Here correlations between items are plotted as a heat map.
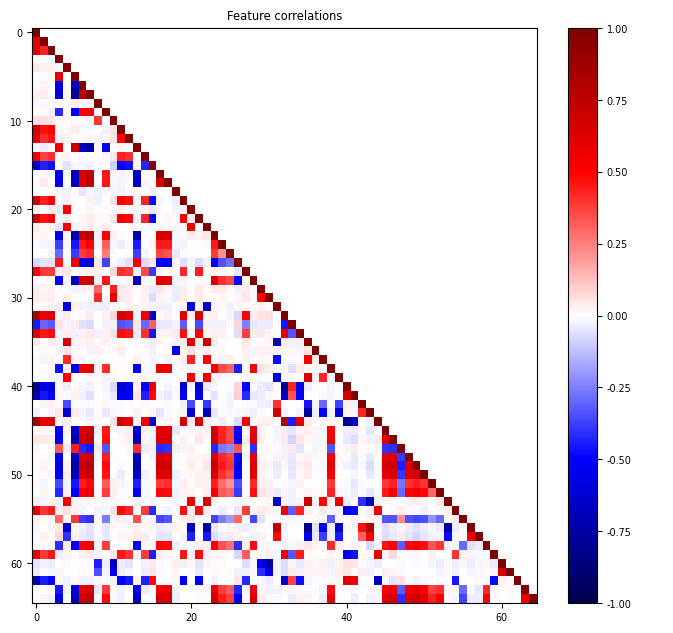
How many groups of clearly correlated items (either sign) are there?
5
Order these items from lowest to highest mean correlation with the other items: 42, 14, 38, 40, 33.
40, 33, 42, 14, 38
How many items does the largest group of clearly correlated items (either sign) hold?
26
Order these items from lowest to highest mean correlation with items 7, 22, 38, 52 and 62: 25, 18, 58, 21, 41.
21, 18, 41, 25, 58
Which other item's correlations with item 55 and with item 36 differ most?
18
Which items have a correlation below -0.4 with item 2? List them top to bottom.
15, 40, 41, 62
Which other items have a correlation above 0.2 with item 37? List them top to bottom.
4, 20, 22, 35, 39, 53
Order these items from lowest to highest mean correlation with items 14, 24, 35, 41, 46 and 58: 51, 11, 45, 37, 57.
57, 11, 37, 51, 45
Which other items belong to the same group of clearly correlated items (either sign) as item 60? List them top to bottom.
8, 10, 29, 30, 61
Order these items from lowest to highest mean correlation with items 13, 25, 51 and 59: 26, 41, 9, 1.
41, 26, 9, 1
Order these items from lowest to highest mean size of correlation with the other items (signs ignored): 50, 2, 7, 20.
20, 2, 50, 7
